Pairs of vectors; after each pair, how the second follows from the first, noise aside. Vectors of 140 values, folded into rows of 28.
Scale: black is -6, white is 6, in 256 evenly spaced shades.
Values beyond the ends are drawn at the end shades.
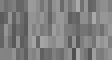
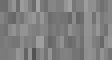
reversed, negated, shrunk.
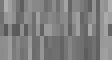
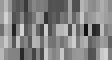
reversed, scaled up.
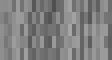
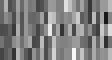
wrapped around, negated, scaled up.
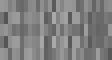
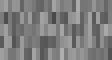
sign-scrambled.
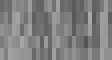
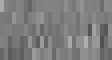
negated, partly zeroed.
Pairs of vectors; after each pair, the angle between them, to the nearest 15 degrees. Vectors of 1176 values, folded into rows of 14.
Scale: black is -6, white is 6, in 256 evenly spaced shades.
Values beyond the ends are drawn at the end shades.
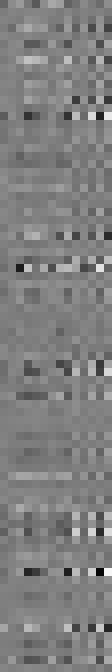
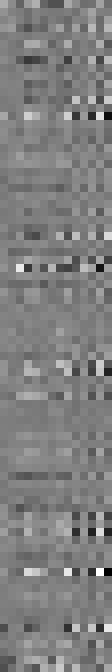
165 degrees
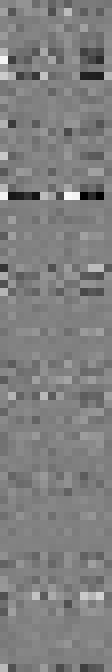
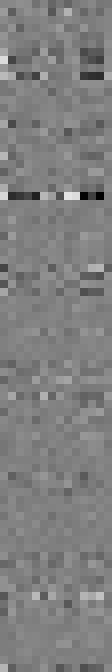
15 degrees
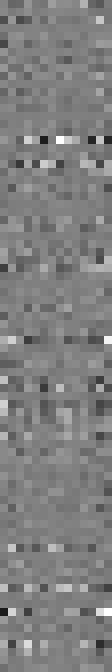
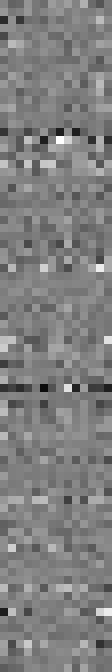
45 degrees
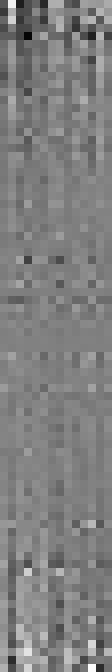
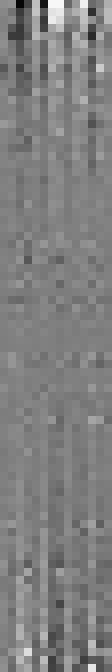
45 degrees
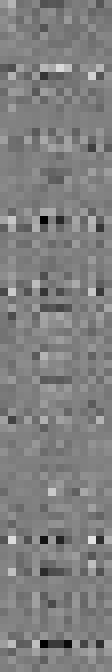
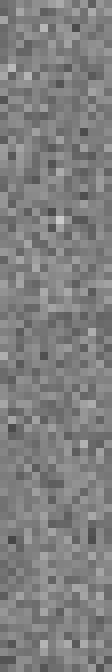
120 degrees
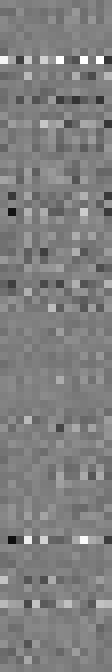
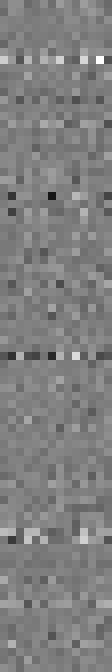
45 degrees
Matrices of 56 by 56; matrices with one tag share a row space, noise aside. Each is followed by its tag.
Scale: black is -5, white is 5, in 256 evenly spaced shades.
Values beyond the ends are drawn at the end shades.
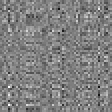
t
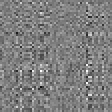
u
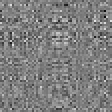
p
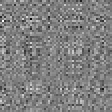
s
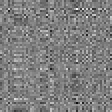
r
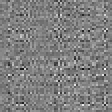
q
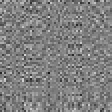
s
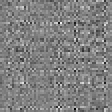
q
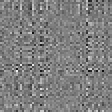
u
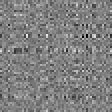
r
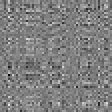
t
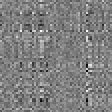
u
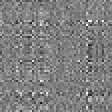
u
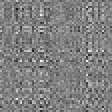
u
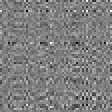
r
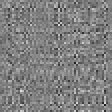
q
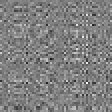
r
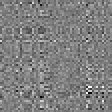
u
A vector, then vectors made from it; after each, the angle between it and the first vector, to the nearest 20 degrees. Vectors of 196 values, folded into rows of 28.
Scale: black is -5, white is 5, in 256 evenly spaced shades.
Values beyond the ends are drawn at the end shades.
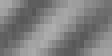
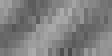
20 degrees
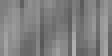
120 degrees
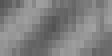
160 degrees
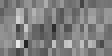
120 degrees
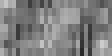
60 degrees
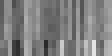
100 degrees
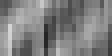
140 degrees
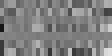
80 degrees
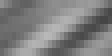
40 degrees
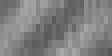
160 degrees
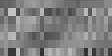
120 degrees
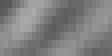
160 degrees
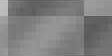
60 degrees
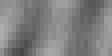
80 degrees
